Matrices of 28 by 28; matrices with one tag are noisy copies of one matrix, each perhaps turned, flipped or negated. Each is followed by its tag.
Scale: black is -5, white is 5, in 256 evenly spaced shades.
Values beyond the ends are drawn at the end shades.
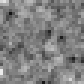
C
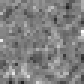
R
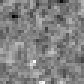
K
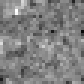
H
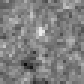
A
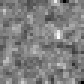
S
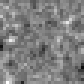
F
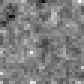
H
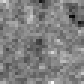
H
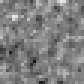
K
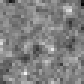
C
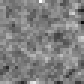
R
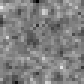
F
